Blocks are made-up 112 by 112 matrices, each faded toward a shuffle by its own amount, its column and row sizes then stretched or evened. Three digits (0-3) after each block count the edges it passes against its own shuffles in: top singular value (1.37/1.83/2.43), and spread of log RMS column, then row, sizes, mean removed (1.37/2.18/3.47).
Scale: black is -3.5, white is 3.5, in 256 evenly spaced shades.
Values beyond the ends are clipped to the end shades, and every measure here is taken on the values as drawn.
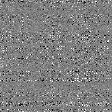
0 2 3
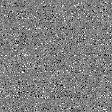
0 1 2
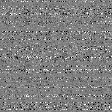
1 1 3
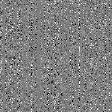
0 3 1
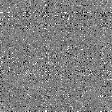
1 2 2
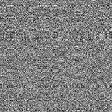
3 0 2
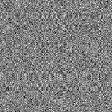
3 1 0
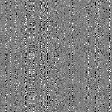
3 3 0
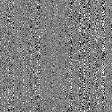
2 3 0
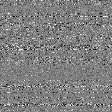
1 0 3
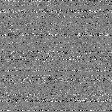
0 0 3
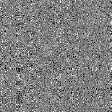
2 2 1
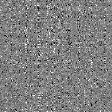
2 2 1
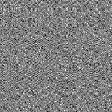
3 1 0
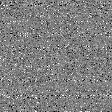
0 0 2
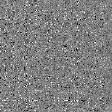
1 2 2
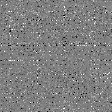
0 1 2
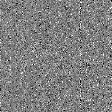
1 2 0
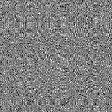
3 1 0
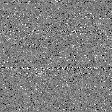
0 0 2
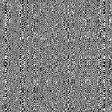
3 3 1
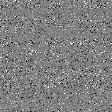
0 1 2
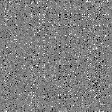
2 2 1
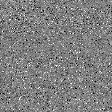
0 0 2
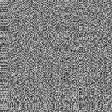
3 1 0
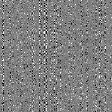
3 3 0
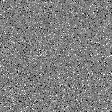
1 0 1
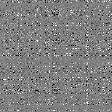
1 2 3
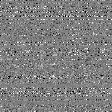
0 0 3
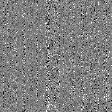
0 3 0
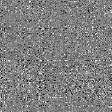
2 2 2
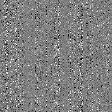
0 3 0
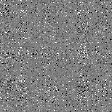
1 2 2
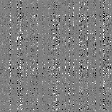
2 3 2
